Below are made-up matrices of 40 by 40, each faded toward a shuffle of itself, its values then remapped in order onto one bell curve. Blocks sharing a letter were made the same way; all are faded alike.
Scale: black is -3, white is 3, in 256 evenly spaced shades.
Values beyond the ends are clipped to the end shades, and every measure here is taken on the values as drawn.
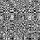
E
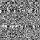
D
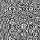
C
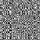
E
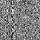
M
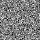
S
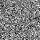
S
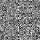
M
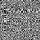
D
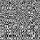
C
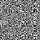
M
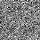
S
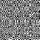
E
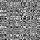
E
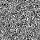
S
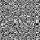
C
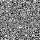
S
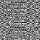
E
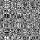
C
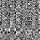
C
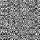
C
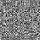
D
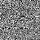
S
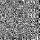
M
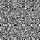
D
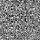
M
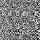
M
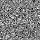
S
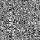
M
